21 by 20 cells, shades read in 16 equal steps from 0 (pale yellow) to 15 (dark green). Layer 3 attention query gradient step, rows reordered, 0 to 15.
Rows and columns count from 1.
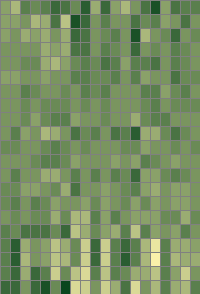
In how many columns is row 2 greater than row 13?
7
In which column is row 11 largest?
6
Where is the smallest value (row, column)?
19, 16
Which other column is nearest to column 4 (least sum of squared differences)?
1
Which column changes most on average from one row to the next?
14
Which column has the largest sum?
2
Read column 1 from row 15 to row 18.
9 8 10 10
